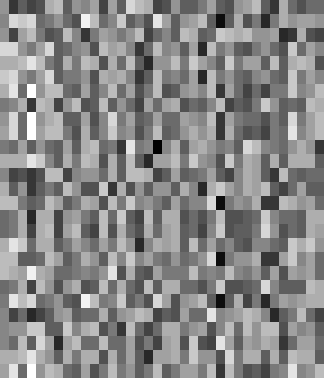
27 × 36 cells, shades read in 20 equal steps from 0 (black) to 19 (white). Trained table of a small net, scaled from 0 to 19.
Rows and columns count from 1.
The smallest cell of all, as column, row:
18, 11
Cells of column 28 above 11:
11
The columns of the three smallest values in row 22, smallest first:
25, 30, 28
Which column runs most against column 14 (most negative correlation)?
15
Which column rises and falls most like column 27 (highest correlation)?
16
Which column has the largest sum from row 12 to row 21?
6
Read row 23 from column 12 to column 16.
13 7 11 12 14
